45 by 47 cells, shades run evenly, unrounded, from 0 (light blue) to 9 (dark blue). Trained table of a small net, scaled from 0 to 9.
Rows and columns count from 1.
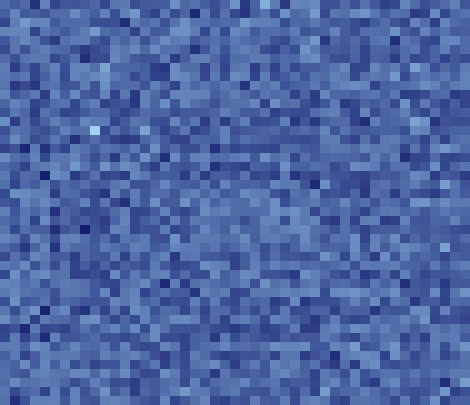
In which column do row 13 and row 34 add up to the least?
2
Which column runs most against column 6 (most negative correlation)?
30
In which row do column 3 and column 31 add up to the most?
37
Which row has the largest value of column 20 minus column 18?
6
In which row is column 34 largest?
40
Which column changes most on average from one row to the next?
17
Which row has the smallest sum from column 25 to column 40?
33
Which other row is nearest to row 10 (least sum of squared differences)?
23
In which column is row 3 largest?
13
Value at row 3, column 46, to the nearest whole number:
5
